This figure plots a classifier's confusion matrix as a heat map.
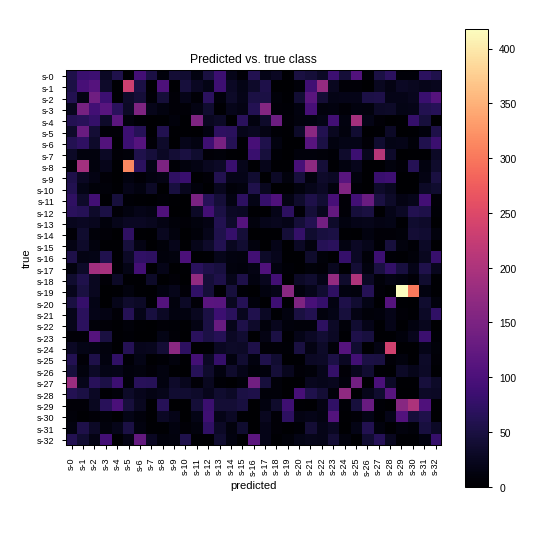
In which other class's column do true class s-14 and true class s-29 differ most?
s-30
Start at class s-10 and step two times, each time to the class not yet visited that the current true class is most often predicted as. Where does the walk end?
s-28
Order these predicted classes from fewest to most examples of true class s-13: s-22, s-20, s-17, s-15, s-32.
s-32, s-17, s-20, s-15, s-22
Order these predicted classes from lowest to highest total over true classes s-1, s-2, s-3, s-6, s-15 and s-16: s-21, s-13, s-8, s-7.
s-7, s-8, s-13, s-21
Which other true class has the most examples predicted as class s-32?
s-2
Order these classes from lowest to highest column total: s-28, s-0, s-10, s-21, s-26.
s-10, s-26, s-28, s-0, s-21
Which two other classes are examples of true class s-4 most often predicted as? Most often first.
s-25, s-11
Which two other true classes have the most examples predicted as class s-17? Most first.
s-3, s-11
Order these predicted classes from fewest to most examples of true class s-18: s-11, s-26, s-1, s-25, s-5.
s-5, s-26, s-1, s-11, s-25
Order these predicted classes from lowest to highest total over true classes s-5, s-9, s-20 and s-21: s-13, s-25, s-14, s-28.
s-25, s-14, s-28, s-13
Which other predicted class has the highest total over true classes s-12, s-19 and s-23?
s-29
